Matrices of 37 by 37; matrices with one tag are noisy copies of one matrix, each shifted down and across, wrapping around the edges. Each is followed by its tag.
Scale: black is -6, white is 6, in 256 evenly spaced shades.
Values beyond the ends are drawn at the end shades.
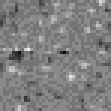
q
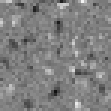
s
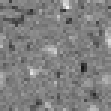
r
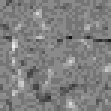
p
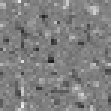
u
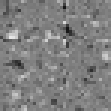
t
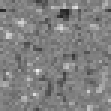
q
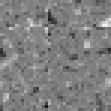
t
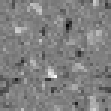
r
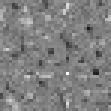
u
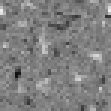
r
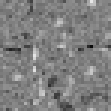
p
